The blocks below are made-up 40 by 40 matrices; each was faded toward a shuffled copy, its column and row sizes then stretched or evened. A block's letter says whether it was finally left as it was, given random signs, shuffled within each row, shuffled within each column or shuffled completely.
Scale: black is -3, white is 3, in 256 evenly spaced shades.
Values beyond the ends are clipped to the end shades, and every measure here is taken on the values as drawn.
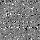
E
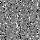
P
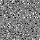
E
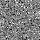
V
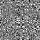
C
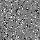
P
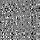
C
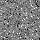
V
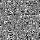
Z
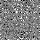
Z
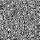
C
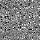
Z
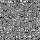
E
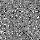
Z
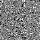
P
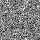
V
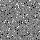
V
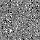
P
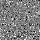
E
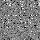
E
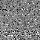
E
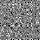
C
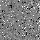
P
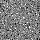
V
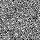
V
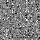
P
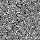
P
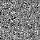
P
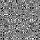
C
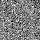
V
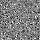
E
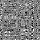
C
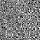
C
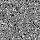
V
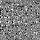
Z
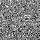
E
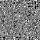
Z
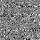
E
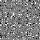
C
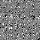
Z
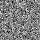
V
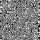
P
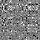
C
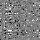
C
